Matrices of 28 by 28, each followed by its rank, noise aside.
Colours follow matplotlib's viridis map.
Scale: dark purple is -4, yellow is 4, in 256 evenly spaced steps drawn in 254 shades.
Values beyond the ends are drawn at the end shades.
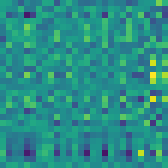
three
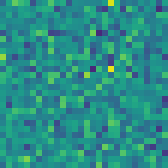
six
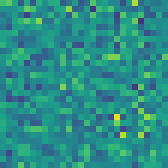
six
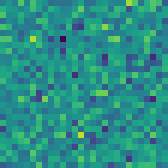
six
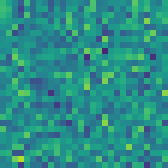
seven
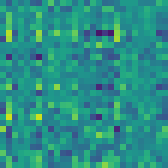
three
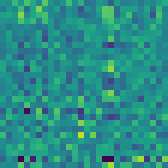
three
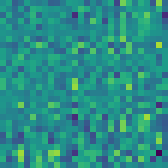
four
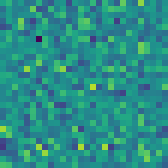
seven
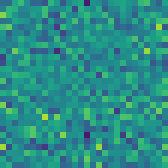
seven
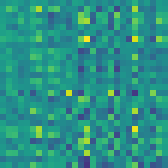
three
